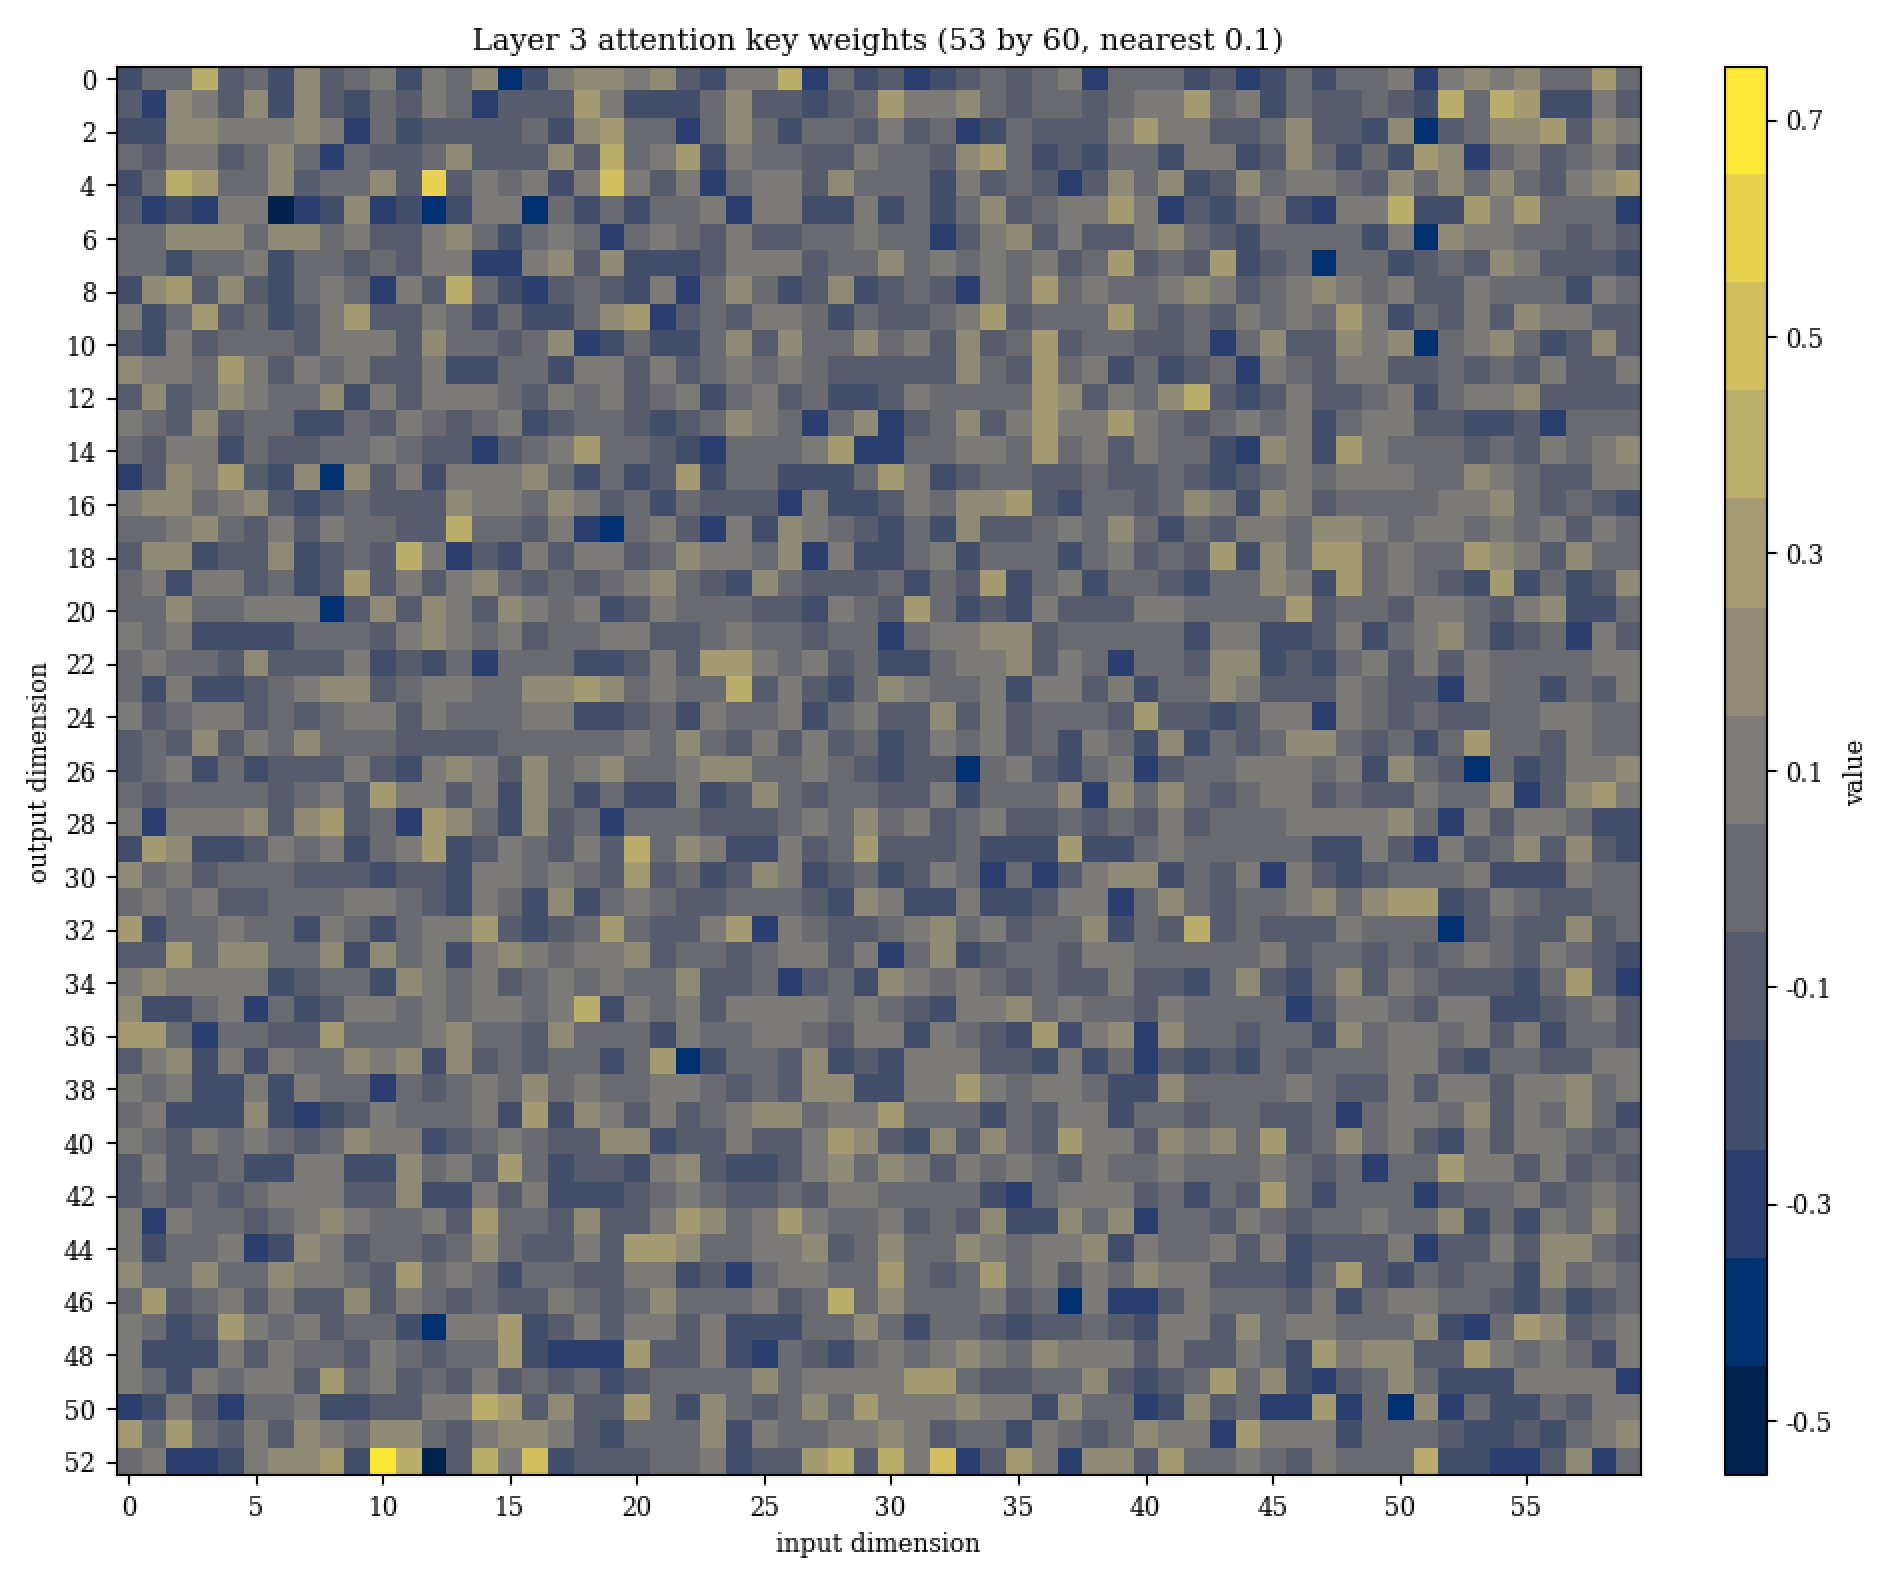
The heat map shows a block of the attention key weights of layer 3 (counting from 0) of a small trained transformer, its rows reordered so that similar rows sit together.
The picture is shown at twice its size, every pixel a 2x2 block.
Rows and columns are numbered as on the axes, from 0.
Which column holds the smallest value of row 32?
52
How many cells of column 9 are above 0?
17
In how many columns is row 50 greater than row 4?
23
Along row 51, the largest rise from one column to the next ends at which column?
44
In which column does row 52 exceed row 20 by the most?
8
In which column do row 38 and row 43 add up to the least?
40
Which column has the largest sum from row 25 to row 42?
57
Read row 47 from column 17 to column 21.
-0.1 0.1 -0.1 0.1 0.1
